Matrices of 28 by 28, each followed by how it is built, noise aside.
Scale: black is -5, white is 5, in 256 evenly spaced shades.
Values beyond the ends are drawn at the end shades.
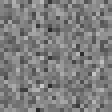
repeating rows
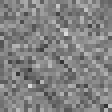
Toeplitz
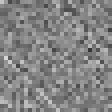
Toeplitz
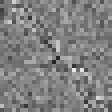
banded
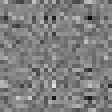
low rank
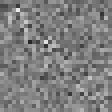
banded
